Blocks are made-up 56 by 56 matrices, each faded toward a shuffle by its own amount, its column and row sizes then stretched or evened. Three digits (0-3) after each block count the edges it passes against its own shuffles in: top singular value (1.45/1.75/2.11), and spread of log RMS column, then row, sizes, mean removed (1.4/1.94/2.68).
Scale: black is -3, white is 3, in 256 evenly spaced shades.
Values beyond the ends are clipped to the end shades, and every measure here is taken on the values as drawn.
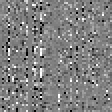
2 3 0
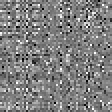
3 2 1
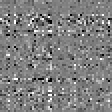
2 3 3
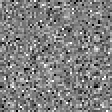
2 0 0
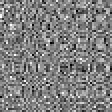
3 0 0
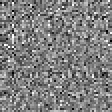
2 1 1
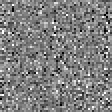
1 2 1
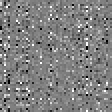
1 3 1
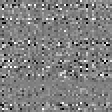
2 2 3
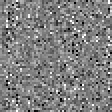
0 2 0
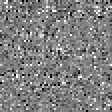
1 0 2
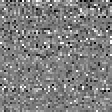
2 0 2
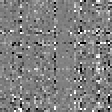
2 3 2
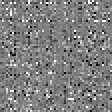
1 2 2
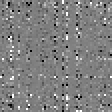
0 3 2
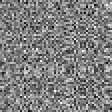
3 1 0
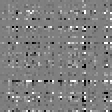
2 3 3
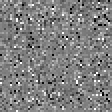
0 2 2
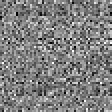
3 1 2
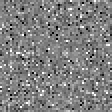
0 1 0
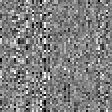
3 3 0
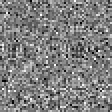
2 0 1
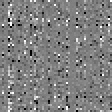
0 3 1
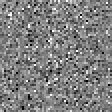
0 2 0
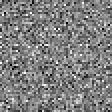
2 0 1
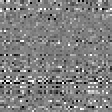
3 0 3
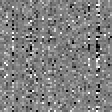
2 3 0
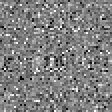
2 0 1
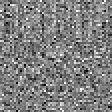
2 0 0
